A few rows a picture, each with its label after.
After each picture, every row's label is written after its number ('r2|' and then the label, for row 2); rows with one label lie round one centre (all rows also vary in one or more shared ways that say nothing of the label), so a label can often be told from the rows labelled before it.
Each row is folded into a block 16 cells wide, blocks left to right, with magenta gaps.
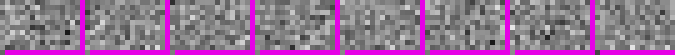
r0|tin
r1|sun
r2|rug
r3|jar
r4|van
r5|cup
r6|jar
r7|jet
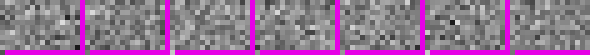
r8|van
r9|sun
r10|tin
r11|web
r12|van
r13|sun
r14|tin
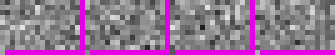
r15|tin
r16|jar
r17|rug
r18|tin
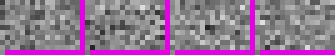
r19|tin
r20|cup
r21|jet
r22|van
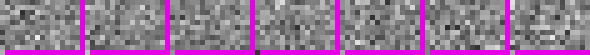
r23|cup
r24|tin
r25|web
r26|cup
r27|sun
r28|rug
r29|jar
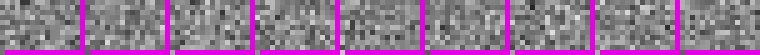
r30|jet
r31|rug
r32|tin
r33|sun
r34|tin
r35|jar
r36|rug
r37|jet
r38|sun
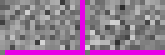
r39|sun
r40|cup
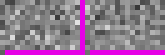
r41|cup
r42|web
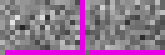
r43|jar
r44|van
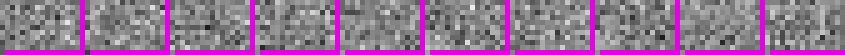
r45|sun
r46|jet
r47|cup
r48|web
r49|tin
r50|jar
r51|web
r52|jet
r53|jar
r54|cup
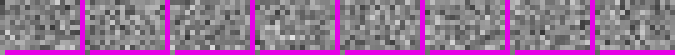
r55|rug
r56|cup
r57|cup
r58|cup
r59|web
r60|tin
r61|van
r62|sun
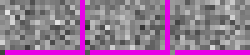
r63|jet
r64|sun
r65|cup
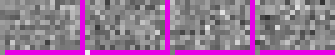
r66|van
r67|tin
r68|van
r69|cup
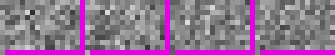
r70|cup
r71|tin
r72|van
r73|van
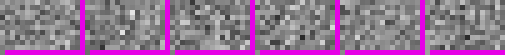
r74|jar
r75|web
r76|tin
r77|van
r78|van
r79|web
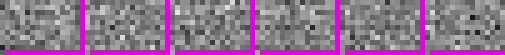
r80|rug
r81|cup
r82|cup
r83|sun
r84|sun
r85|cup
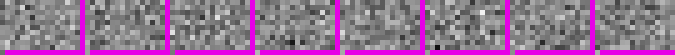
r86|rug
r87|tin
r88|tin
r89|jar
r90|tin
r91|sun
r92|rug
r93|jar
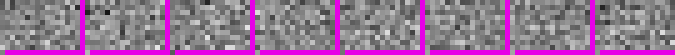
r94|jet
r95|tin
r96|cup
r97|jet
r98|sun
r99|tin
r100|web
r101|jet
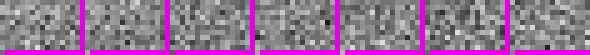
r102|cup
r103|tin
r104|sun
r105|van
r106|jet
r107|tin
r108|cup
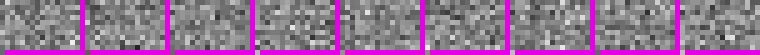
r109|sun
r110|web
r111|jar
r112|rug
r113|sun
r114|tin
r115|tin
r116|rug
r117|tin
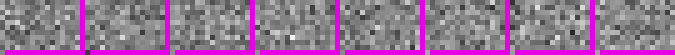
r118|sun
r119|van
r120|web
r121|jar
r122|web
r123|web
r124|web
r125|cup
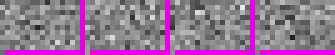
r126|sun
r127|rug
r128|jet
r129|jet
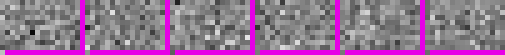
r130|tin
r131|sun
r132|sun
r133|sun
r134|van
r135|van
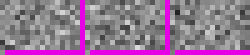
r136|cup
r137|jar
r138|van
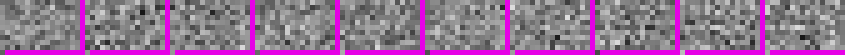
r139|web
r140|jar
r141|rug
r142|jar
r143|tin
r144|rug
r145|web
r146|sun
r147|cup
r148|web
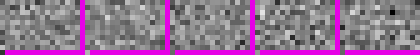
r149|van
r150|jet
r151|jet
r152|rug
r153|sun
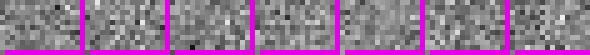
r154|rug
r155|rug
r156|web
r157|tin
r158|tin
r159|jet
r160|cup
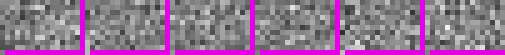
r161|tin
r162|tin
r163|jar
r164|tin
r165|jet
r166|tin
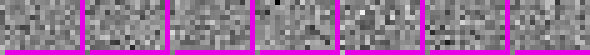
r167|jar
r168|web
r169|tin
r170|rug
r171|jar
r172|jar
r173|sun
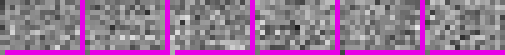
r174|rug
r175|cup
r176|jet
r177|cup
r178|van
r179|rug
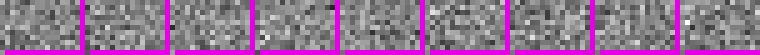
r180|sun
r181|sun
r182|web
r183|jar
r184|cup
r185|cup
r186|web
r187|jet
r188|tin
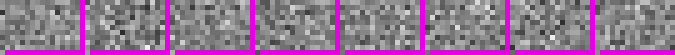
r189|jar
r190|tin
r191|web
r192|rug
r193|sun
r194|van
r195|jet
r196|van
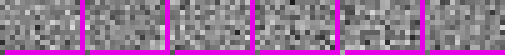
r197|sun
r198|rug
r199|van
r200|van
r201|jet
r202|van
